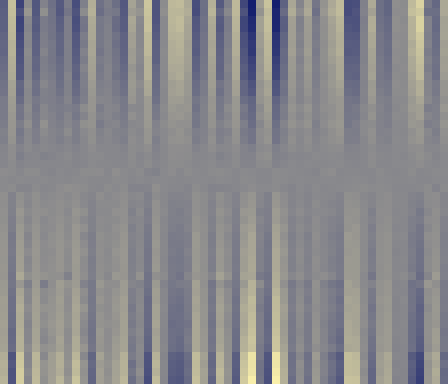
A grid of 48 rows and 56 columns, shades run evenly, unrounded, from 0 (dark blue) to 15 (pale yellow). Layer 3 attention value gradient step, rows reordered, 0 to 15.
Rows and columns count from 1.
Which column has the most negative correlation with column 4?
54
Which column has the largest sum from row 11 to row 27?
53
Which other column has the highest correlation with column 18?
4
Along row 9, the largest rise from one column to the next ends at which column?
33
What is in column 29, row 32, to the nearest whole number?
8
